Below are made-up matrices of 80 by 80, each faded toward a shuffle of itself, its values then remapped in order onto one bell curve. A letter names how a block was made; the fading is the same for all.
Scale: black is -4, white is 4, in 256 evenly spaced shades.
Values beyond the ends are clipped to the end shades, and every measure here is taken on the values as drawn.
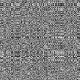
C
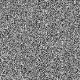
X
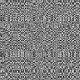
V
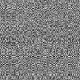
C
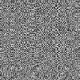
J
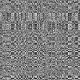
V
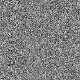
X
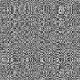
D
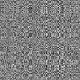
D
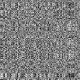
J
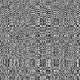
V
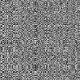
D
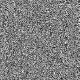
X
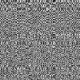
C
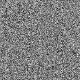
X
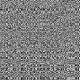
C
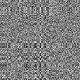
D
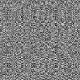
J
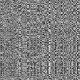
D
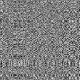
J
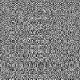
J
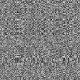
J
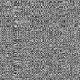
J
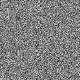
X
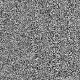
X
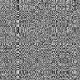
D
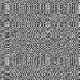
V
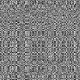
V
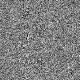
X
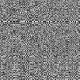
C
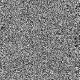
X
